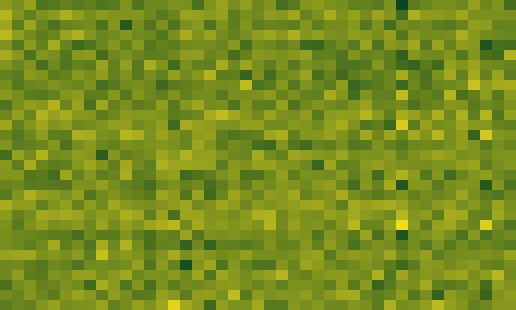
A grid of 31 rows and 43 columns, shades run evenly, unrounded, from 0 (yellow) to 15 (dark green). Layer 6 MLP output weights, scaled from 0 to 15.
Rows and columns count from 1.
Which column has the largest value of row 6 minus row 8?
34
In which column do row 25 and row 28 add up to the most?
18
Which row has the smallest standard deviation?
21
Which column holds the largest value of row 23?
43
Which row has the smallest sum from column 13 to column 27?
23
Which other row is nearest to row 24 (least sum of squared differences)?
1
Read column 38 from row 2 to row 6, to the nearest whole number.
7 10 8 9 7
